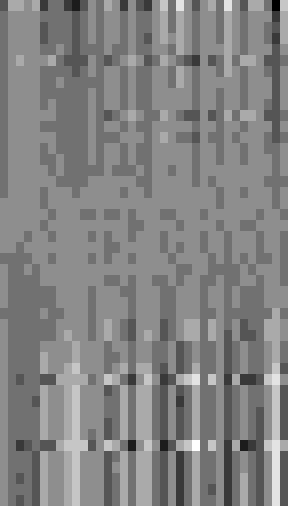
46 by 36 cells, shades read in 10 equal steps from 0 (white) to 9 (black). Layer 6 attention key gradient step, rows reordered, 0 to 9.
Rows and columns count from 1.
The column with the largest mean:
29
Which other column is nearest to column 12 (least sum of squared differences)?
22
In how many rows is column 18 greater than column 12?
12
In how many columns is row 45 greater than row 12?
18
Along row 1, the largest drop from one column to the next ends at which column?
36
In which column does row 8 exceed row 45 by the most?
35
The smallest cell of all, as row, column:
41, 25
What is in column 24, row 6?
6
